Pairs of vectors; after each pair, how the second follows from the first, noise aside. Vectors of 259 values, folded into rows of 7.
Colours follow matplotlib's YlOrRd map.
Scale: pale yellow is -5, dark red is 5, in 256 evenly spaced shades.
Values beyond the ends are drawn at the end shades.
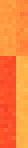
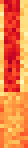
wrapped around, scaled up.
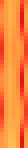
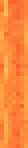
reversed, negated, shrunk.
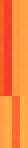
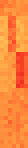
reversed, partly zeroed.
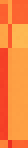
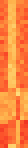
wrapped around, negated.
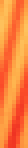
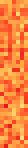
shuffled.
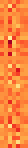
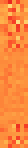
reversed, partly zeroed.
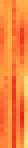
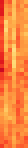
reversed, negated.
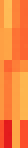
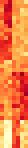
negated, scaled up.
